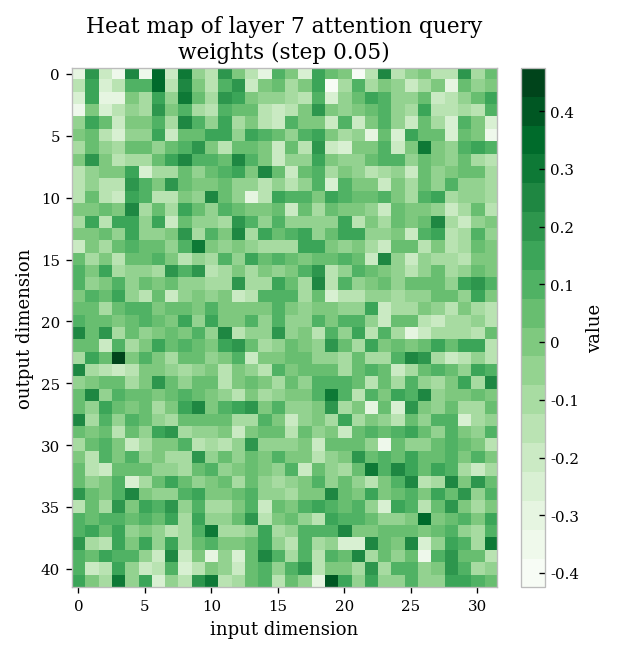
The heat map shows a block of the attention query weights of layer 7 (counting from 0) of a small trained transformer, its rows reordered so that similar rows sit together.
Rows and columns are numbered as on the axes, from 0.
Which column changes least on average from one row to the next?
28
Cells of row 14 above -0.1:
22
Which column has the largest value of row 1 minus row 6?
6
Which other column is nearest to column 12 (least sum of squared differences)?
8
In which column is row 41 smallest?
18
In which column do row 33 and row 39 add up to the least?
26
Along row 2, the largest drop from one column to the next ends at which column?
2
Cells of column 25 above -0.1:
30
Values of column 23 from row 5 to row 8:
0.05 0.1 0.1 -0.1
